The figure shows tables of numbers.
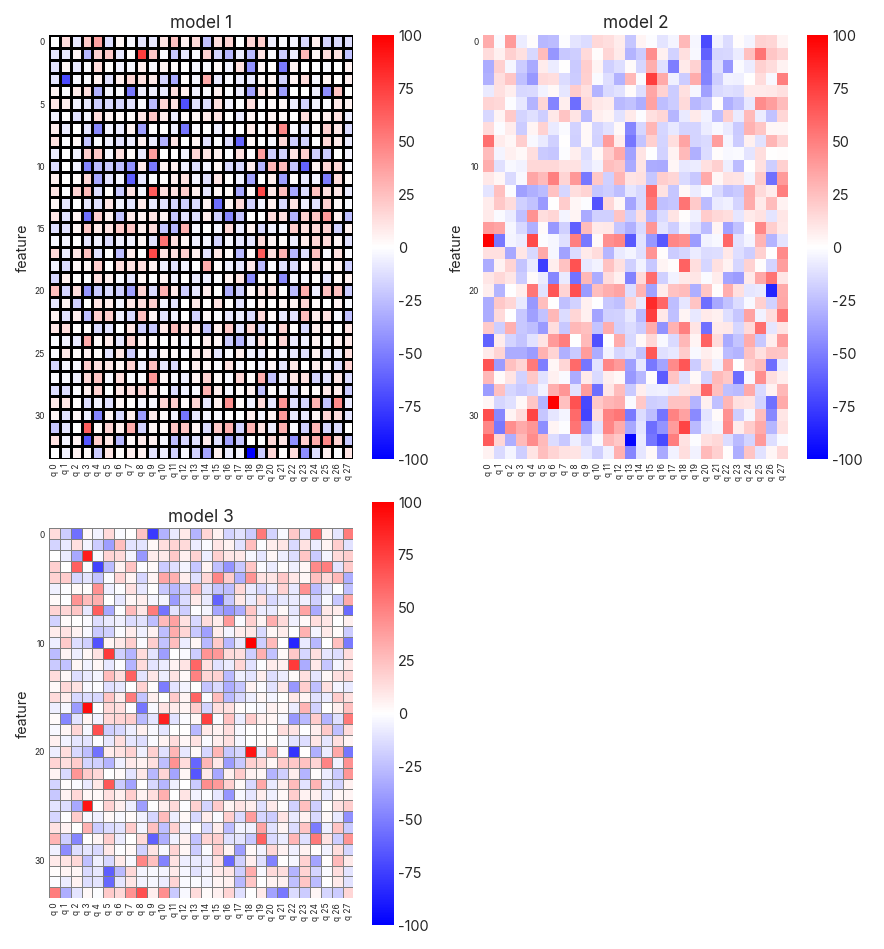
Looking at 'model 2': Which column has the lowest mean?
q 13
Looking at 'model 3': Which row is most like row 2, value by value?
25
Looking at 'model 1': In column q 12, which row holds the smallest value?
5
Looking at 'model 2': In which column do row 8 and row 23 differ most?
q 25
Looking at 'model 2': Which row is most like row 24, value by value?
28
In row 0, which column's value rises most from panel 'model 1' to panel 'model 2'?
q 2
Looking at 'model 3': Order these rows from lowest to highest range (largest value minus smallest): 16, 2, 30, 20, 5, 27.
5, 27, 30, 2, 16, 20
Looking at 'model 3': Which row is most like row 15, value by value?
13
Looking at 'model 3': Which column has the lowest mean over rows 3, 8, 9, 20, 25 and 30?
q 4
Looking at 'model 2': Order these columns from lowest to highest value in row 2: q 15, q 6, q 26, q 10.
q 6, q 10, q 26, q 15
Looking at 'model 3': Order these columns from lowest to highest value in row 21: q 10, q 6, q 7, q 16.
q 16, q 10, q 6, q 7
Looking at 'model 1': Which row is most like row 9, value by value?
27
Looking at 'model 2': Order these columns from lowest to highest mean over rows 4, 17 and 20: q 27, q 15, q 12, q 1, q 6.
q 1, q 12, q 15, q 6, q 27
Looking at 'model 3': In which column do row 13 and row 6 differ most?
q 15
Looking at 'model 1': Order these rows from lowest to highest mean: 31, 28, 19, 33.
33, 19, 28, 31
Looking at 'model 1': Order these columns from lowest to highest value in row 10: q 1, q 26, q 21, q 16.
q 16, q 1, q 26, q 21
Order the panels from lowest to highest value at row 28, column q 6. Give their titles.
model 3, model 1, model 2
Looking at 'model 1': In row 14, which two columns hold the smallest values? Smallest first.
q 3, q 16
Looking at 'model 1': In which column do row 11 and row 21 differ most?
q 7
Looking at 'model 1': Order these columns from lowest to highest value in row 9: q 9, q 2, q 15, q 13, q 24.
q 24, q 2, q 15, q 13, q 9
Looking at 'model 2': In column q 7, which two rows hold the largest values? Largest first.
24, 28
